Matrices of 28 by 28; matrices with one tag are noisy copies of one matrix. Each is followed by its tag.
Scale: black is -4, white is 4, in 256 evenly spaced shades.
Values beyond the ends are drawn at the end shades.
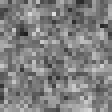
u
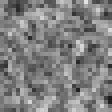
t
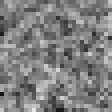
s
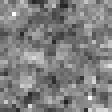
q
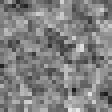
t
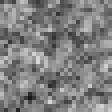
q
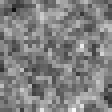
t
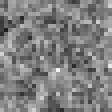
s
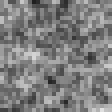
q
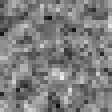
s
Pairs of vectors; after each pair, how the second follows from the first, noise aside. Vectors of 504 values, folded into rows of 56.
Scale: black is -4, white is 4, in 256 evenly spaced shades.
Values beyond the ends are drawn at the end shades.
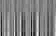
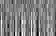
negated.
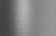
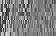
sign-scrambled.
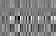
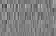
wrapped around, shrunk.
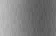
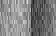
wrapped around, negated.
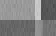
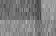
negated, shrunk.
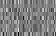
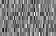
wrapped around, negated.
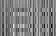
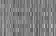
negated, shrunk.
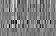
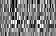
negated, scaled up.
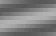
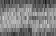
wrapped around, negated.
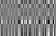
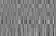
negated, shrunk.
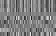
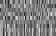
reversed, negated.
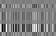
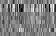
reversed, negated.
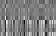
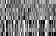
negated, scaled up.
